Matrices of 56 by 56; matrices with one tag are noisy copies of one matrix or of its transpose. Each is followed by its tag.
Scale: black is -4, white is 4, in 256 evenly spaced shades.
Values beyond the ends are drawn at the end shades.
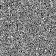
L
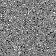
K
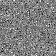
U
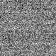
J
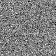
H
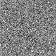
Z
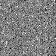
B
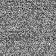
J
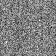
B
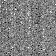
J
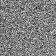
Z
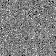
H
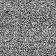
B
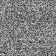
B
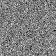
Z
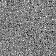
K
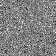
K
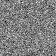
L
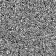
U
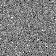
K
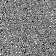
K
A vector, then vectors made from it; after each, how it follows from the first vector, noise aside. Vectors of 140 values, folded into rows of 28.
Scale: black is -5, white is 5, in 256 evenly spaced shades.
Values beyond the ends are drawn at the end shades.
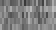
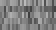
negated.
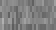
reversed, shrunk.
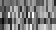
reversed, negated, scaled up.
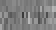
partly zeroed.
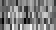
reversed, negated, scaled up.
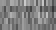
negated.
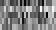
scaled up.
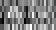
reversed, negated, scaled up.
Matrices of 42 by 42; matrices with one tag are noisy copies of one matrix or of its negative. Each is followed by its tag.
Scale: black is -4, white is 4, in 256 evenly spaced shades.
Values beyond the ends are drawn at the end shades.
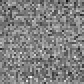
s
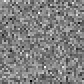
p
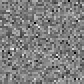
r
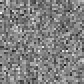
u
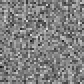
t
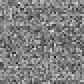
s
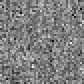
u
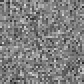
u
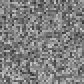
u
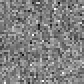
u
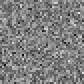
r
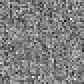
u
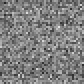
s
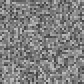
u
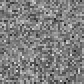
u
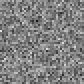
p
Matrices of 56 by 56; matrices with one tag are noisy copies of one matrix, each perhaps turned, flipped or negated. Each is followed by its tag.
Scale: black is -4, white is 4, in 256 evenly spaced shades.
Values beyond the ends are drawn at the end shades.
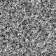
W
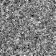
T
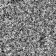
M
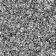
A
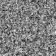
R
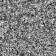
R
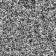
R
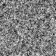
T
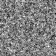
W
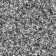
W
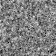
T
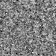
R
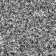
M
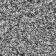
R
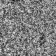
M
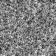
A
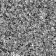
M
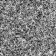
T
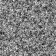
W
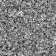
M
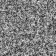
R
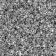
W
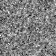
A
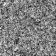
T
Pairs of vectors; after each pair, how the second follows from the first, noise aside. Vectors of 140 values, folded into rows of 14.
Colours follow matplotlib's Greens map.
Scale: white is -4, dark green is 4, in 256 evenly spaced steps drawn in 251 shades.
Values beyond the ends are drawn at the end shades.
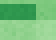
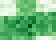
wrapped around, negated, scaled up.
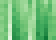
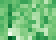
sign-scrambled.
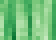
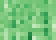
wrapped around, partly zeroed.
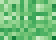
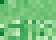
reversed, partly zeroed.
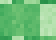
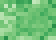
reversed, partly zeroed.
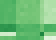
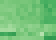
negated, shrunk.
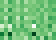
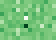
wrapped around, partly zeroed.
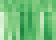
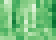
reversed, negated.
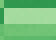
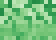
sign-scrambled.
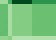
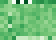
sign-scrambled.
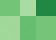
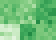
reversed, negated.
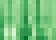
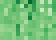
reversed, partly zeroed.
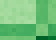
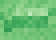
wrapped around, partly zeroed.
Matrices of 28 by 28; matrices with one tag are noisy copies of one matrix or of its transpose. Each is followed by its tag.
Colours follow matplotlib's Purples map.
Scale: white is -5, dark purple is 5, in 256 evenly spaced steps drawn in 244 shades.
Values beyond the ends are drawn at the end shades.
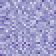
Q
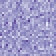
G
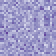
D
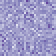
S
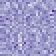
Q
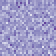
Q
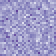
Q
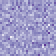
Q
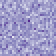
G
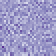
S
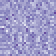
Q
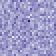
G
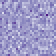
G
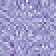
Q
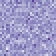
D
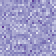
D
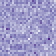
D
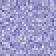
Q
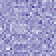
D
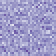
S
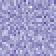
Q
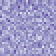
Q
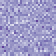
S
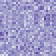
D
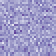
S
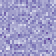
D
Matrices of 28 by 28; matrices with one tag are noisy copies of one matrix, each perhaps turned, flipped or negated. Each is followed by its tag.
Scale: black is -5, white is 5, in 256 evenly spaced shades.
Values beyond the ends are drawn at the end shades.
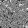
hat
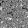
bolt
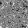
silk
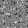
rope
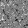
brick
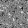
rope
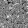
brick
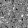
rope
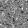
rope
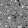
bolt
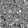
brick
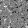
hat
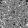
silk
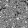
bolt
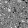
bolt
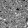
bolt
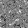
brick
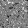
brick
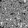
silk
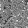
hat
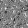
rope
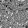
hat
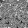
hat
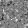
brick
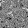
bolt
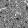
bolt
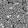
brick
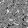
brick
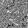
brick
